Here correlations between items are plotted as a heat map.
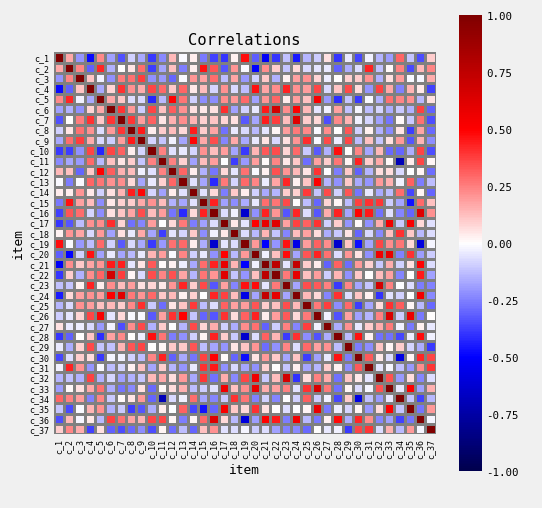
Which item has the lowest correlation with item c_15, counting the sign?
c_35
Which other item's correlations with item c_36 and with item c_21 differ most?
c_17
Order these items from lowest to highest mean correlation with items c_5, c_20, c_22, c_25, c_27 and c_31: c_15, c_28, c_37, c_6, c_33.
c_28, c_37, c_15, c_6, c_33
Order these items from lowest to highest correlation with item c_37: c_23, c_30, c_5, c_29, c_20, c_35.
c_29, c_23, c_20, c_5, c_35, c_30
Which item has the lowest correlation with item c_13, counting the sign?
c_16
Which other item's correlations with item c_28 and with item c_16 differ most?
c_2
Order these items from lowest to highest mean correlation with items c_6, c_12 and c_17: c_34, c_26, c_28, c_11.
c_34, c_28, c_11, c_26
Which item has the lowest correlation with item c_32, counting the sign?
c_24
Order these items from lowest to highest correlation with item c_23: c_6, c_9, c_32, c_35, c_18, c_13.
c_18, c_35, c_9, c_6, c_13, c_32
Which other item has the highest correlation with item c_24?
c_21
